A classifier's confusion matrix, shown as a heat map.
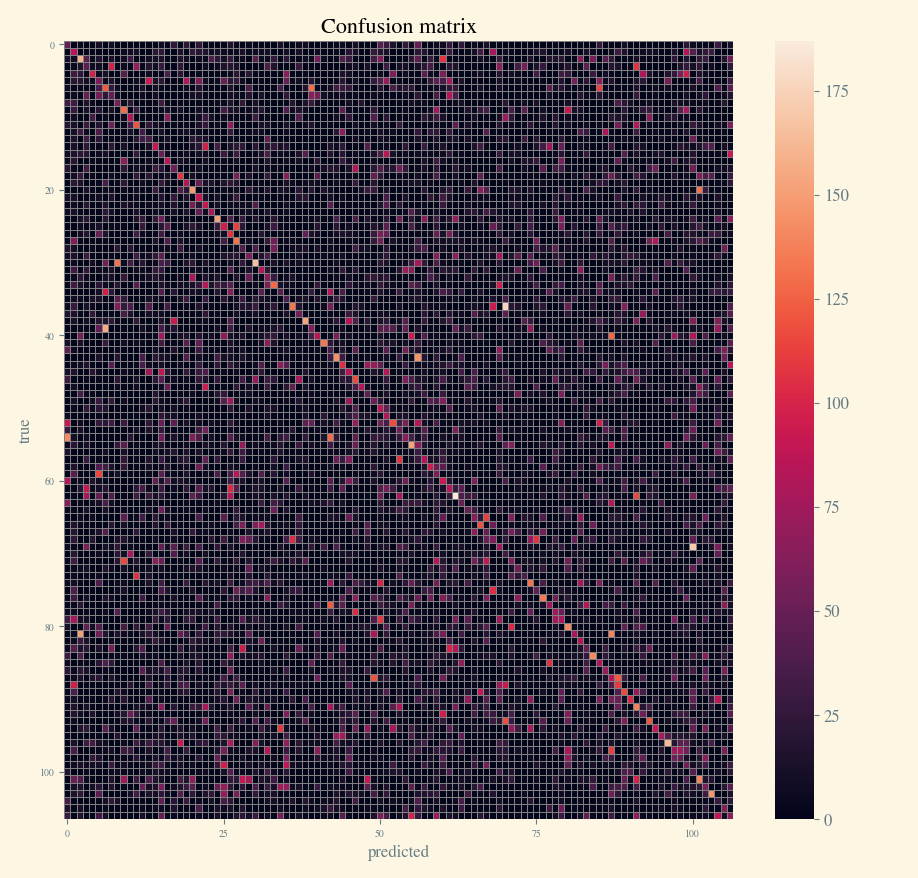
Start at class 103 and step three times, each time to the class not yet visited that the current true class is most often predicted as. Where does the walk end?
94
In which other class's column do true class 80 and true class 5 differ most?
71
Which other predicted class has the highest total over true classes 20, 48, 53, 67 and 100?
101
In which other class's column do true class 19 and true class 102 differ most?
34
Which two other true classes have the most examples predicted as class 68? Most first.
75, 36
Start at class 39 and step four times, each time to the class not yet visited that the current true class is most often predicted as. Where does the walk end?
42
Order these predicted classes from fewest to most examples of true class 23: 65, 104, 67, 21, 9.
9, 104, 65, 67, 21
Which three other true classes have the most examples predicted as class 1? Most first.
88, 79, 27
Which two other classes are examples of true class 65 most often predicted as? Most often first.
67, 82
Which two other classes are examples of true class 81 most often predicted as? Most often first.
2, 87
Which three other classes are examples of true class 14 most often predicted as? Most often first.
22, 77, 79
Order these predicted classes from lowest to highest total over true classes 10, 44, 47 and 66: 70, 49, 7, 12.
12, 7, 70, 49
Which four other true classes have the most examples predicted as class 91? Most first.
62, 3, 101, 11
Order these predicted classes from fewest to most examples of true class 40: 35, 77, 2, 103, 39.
103, 35, 77, 39, 2
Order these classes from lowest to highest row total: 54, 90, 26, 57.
26, 57, 90, 54
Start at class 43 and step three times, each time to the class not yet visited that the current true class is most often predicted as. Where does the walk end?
15
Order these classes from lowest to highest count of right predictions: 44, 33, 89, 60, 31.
31, 60, 44, 89, 33
